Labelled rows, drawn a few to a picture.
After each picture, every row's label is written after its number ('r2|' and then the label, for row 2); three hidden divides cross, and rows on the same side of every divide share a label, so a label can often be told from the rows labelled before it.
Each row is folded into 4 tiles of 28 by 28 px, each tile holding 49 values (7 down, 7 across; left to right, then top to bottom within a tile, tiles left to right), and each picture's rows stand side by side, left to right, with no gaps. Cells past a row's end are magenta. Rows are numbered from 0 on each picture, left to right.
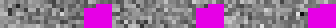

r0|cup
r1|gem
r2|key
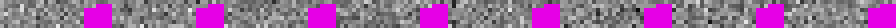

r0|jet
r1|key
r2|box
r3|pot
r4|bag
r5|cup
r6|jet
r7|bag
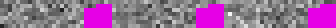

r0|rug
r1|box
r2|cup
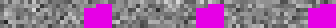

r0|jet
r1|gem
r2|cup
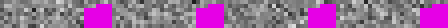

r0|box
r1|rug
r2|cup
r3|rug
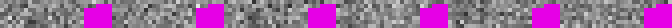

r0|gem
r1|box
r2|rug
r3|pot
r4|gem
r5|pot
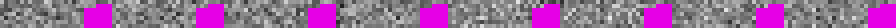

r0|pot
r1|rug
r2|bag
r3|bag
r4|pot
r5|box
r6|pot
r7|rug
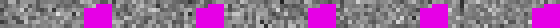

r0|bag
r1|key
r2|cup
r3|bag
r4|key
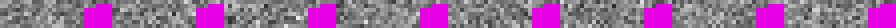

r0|gem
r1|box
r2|jet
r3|bag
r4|cup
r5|cup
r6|box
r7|cup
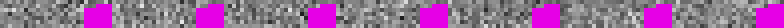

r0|rug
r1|key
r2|cup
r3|pot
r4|cup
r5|bag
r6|gem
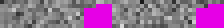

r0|box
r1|rug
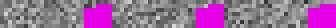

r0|jet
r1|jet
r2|box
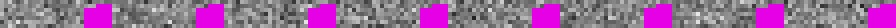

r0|jet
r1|key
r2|key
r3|rug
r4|key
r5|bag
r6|pot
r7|box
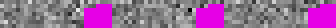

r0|gem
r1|jet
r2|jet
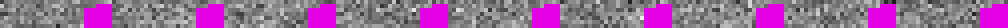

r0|box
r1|bag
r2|gem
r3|key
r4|bag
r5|rug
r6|bag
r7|cup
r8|key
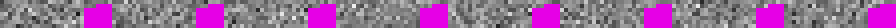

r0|jet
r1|box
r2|box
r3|gem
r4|cup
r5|cup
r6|jet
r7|gem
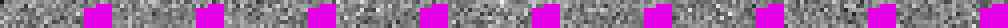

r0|box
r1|pot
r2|key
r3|key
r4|gem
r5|key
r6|pot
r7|key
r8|box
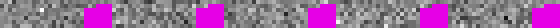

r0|key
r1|key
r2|box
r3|gem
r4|pot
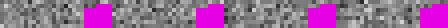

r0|rug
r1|bag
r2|bag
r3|pot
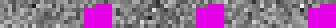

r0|cup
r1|rug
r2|jet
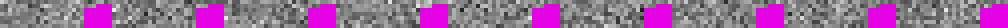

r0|bag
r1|gem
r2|key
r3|gem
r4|cup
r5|pot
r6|jet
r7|gem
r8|box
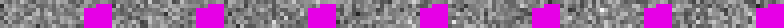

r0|box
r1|gem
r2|gem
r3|bag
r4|cup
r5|key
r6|box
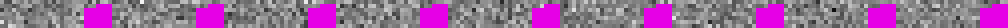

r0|rug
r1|pot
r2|pot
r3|jet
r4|jet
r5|bag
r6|cup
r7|key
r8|jet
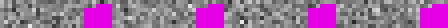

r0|cup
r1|key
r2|bag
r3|rug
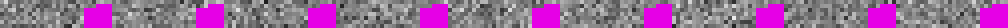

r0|box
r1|rug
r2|box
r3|bag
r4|box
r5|cup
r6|key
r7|jet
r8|jet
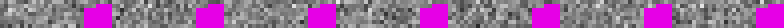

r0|bag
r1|cup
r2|rug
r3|cup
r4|gem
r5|jet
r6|box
